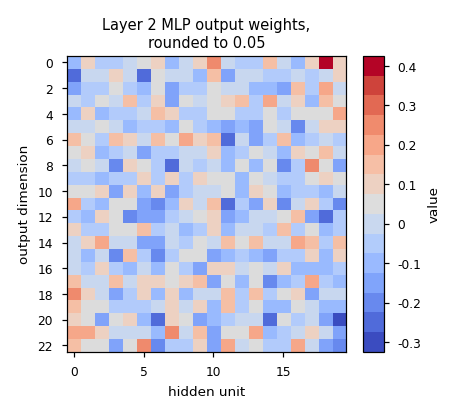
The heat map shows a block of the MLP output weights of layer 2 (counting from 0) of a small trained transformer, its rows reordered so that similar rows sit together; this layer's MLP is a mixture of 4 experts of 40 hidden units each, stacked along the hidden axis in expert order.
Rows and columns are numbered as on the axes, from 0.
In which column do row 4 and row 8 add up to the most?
17
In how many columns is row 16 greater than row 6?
4
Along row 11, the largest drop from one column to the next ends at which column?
11
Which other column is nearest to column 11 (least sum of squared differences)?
13
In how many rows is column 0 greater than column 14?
11
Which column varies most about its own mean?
18
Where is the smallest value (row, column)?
20, 19
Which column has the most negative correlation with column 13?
8
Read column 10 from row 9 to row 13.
0.05 0 0.15 0.1 0.1
